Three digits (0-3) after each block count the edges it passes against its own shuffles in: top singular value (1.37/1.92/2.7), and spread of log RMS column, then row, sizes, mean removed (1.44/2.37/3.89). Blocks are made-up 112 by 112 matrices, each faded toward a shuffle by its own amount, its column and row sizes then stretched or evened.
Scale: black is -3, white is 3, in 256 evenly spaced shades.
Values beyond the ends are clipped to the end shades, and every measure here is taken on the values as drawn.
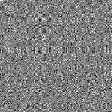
3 1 1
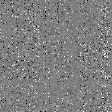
0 2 1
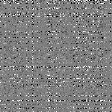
1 2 3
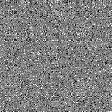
2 0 1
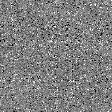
1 1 1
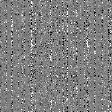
0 3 1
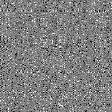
2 1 1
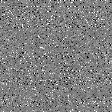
0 0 2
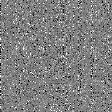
2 2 0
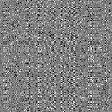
3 2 1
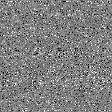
1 0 2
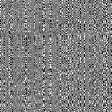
3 3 0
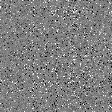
1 1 1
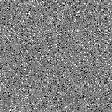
2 0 0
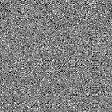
2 0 1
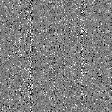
2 2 0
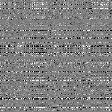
3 1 3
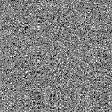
2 1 0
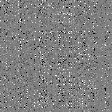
1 2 1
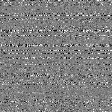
2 0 3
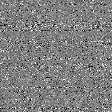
1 0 2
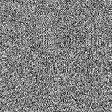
2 0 0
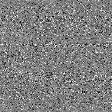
1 0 2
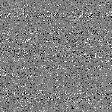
0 1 2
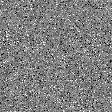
0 0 1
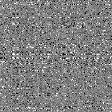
2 0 2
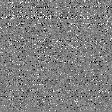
1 1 2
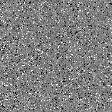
0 1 1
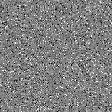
2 0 0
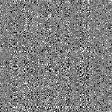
2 2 1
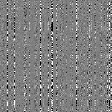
3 3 1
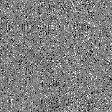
1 1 0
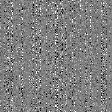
0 3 0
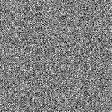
2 0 0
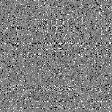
2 1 2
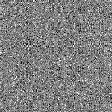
2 1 0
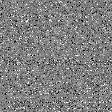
0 0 2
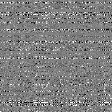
2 1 3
